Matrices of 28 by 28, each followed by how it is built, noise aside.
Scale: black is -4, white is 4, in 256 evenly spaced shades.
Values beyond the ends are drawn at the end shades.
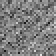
Hankel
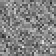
Toeplitz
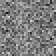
repeating rows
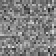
blocks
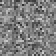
repeating rows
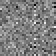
uneven columns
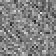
Toeplitz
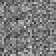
repeating rows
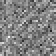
Hankel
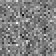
repeating rows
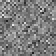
Hankel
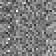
repeating rows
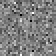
uneven columns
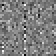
uneven columns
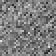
Hankel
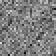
Hankel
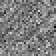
Hankel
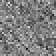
Toeplitz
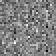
uneven columns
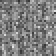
blocks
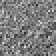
Hankel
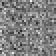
repeating rows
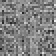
blocks
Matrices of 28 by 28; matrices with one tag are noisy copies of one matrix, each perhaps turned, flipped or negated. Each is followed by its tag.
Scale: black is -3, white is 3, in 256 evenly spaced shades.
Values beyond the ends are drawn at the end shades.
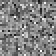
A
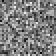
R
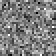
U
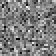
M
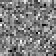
M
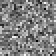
A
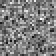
A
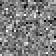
M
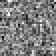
U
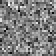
M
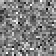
M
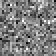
M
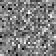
M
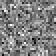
M
